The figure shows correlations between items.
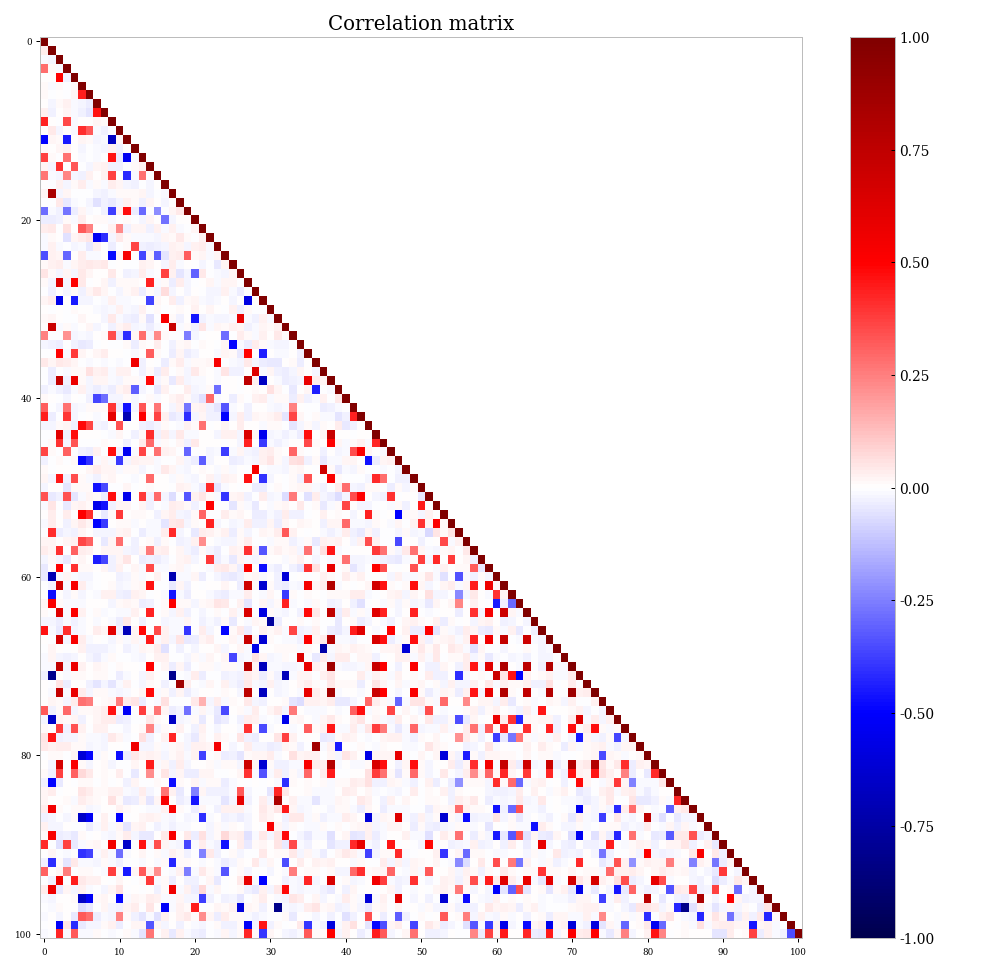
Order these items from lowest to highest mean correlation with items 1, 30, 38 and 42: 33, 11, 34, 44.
11, 34, 33, 44
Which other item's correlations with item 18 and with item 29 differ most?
72
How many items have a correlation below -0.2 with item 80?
9
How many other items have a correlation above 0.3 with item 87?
4
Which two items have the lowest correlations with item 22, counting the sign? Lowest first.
7, 8
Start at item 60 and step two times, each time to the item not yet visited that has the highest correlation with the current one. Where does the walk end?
76
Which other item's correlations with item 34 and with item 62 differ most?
69
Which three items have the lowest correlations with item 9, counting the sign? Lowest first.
11, 24, 19
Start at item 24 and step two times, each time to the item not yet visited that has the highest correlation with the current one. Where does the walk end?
19
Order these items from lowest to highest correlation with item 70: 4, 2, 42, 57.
42, 57, 4, 2
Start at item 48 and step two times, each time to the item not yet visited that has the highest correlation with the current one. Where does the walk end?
28
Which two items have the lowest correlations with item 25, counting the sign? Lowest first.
34, 69
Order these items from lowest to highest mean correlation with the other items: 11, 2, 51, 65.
11, 65, 51, 2
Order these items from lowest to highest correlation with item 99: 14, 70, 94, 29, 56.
70, 94, 14, 56, 29
